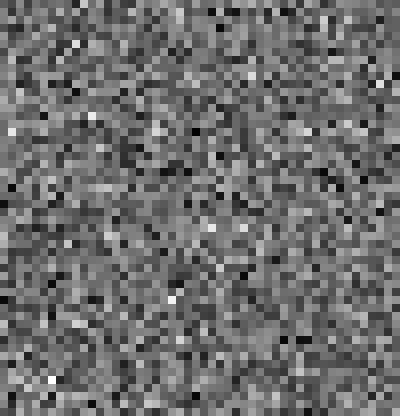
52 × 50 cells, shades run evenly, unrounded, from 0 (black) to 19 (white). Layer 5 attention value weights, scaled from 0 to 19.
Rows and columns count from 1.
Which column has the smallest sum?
24
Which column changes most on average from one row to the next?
7
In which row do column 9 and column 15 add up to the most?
31
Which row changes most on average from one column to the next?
2
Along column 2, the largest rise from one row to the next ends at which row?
47
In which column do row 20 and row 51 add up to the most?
35
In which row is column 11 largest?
1
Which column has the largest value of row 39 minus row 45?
44
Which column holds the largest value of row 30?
14
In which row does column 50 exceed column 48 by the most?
27
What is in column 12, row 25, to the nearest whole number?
8
